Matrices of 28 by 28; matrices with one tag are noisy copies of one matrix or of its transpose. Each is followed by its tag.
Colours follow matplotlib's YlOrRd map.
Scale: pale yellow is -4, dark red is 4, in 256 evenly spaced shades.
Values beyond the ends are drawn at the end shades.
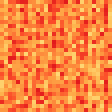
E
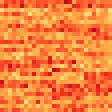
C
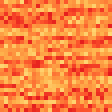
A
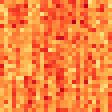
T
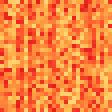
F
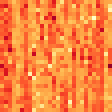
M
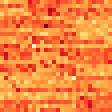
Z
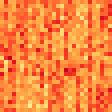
Z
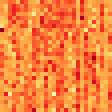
T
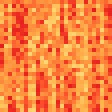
A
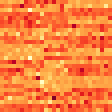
A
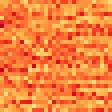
T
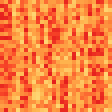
M
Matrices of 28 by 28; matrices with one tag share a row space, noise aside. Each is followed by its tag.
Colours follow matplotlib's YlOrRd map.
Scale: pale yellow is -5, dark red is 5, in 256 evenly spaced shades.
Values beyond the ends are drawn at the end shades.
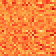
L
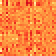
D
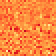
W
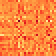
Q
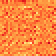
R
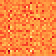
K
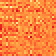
D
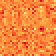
L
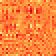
D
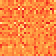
Q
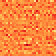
R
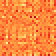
R
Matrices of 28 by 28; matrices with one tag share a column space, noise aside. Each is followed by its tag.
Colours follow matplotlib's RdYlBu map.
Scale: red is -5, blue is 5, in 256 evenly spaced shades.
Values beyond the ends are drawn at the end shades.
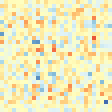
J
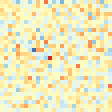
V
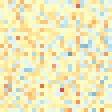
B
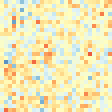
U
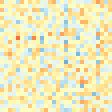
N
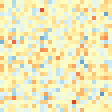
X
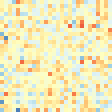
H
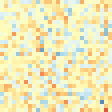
N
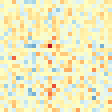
B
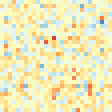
J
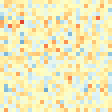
J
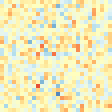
J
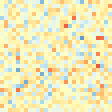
B
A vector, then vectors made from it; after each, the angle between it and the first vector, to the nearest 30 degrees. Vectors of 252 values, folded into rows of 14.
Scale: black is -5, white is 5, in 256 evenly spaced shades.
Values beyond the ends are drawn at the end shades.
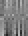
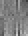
150 degrees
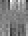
90 degrees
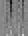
90 degrees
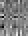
120 degrees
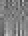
150 degrees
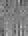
150 degrees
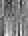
150 degrees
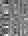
120 degrees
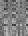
120 degrees
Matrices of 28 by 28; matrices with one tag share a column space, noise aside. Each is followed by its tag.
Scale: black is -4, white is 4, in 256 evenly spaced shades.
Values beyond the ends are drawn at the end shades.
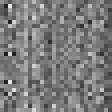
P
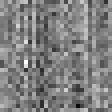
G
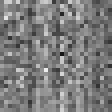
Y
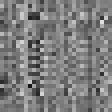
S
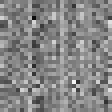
S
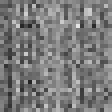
P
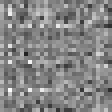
P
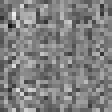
P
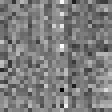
G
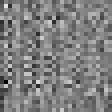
S
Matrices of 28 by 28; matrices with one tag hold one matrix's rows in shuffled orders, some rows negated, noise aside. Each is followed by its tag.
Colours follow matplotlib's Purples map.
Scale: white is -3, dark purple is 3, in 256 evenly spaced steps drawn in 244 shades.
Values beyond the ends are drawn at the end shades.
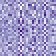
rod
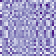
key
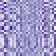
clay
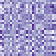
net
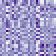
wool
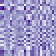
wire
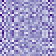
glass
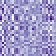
glass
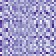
key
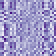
clay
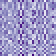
rod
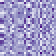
wire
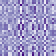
rod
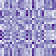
net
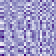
wire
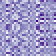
wool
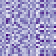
wool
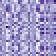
wool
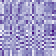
net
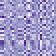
wire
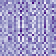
rod
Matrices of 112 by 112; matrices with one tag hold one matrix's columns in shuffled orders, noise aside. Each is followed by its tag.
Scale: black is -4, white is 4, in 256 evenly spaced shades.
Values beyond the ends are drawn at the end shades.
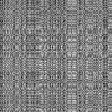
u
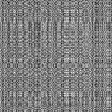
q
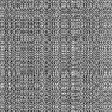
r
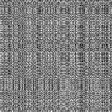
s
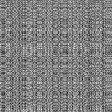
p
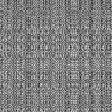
u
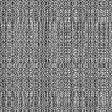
q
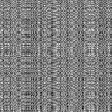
p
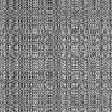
u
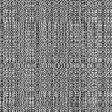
q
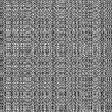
p
